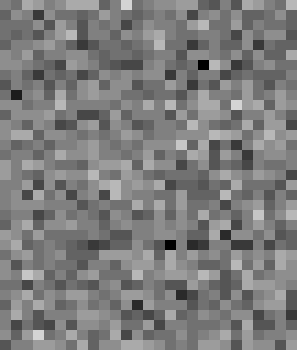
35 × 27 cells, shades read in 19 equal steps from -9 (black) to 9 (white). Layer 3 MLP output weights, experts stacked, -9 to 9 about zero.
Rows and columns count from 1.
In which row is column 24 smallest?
5
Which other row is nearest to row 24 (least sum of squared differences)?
21
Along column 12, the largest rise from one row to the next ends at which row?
35
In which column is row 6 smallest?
17
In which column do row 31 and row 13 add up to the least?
13
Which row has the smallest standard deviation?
6
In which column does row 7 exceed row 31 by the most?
20
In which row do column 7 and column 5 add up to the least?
33
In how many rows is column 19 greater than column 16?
17
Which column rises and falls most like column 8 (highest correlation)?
9
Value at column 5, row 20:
-1
